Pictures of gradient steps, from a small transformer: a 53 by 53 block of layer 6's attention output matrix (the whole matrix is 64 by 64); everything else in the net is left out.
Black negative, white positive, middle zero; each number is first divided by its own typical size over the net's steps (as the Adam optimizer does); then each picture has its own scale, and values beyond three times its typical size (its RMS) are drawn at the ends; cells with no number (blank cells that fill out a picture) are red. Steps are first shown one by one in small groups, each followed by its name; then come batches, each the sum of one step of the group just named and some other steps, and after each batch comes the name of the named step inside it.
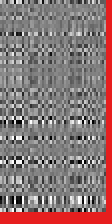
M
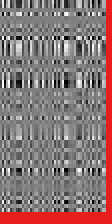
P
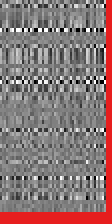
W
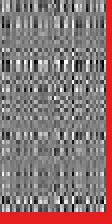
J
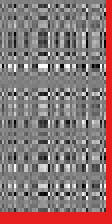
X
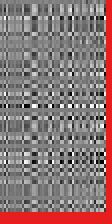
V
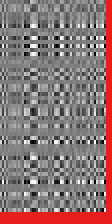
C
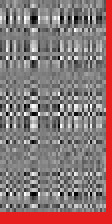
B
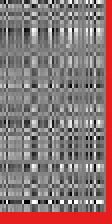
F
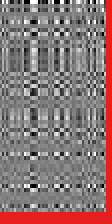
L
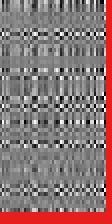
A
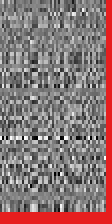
P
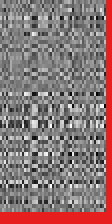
V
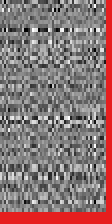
F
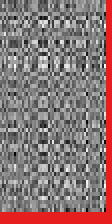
X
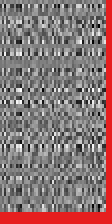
V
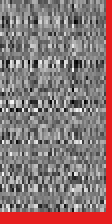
J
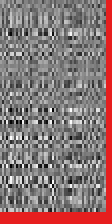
M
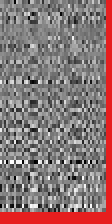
M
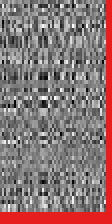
J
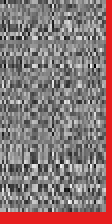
F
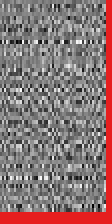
X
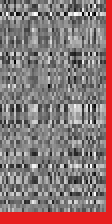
F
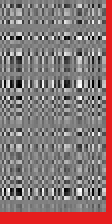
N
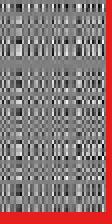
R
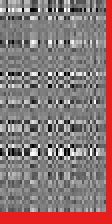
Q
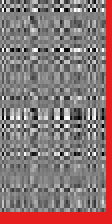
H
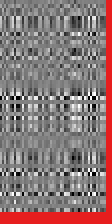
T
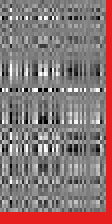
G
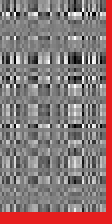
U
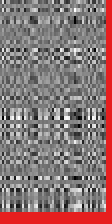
H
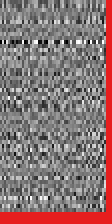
R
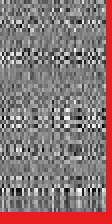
H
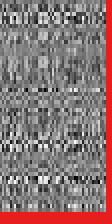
G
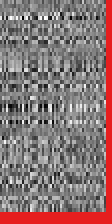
G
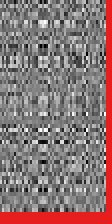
U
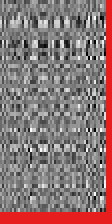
T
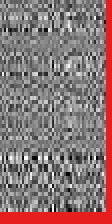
T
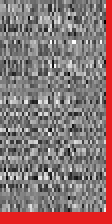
Q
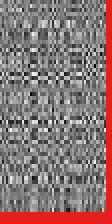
Q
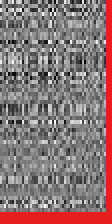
Q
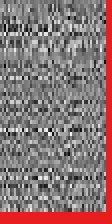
Q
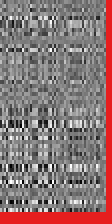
G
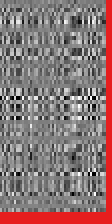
T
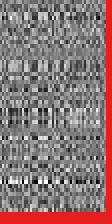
G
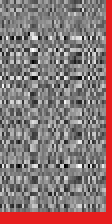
U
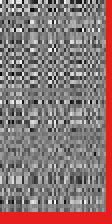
Q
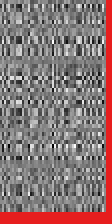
R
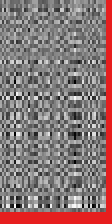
H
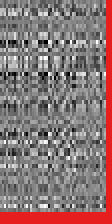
Q
